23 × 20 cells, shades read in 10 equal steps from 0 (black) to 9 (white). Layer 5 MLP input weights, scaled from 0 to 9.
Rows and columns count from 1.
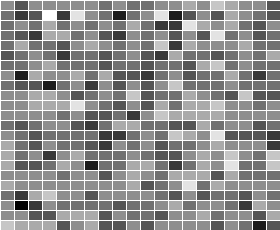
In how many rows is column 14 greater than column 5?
11
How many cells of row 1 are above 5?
3
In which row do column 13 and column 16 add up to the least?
2
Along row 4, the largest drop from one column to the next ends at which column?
17
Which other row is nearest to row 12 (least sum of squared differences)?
1
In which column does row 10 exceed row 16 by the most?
4
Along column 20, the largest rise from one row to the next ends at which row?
16
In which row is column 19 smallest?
23
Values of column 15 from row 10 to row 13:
5 6 6 6
